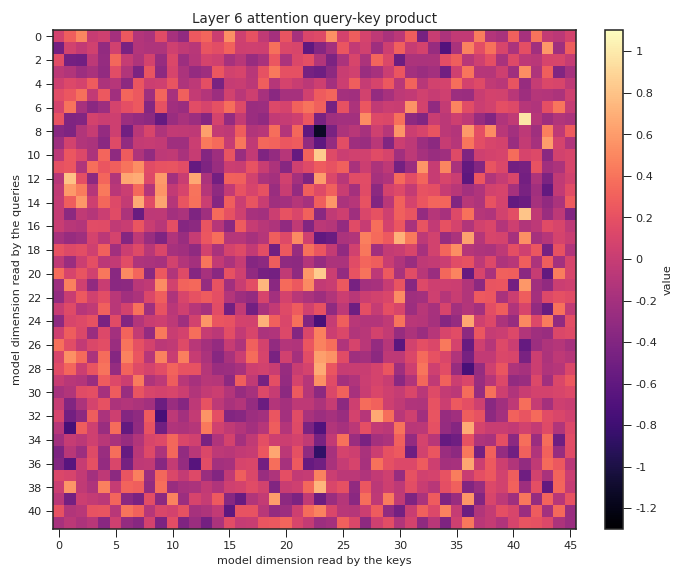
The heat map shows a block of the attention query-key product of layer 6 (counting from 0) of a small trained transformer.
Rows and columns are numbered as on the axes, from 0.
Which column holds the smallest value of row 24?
23
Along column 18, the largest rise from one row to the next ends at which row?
21
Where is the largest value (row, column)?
7, 41
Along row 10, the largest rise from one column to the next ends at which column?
22
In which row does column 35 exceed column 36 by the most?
20
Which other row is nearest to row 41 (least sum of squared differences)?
3
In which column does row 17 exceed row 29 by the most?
30
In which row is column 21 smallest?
10
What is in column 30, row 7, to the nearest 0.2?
0.4
